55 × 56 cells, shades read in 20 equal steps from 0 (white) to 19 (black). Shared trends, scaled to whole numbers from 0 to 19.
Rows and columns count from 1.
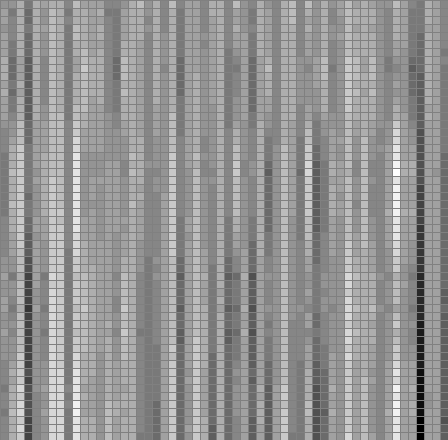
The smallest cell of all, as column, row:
50, 22
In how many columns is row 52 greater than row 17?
22
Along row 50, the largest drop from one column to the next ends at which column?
54
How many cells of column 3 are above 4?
31
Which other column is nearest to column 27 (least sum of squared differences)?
20
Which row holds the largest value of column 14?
2
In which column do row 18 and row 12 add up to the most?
53
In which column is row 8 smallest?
44
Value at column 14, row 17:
8
